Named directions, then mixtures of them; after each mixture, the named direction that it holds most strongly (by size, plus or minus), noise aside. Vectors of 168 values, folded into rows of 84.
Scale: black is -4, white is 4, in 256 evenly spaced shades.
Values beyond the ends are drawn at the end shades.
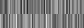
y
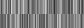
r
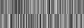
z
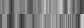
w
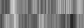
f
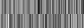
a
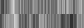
f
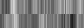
f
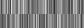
r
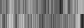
w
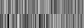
r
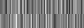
y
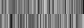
z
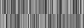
r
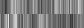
f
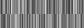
r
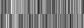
a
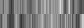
w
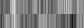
f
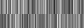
r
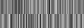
z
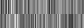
r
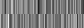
a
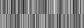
r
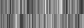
w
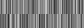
r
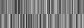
z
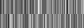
a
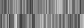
w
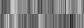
f
